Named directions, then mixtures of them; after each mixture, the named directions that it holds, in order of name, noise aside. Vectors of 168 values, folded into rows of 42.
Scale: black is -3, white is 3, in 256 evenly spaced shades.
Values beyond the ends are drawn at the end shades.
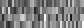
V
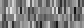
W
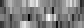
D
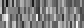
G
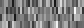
W.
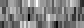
D, W.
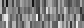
G.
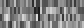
G, V.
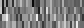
G.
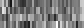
D, G, V.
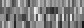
G, V, W.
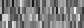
G, W.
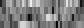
D.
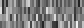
G, W.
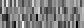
G.
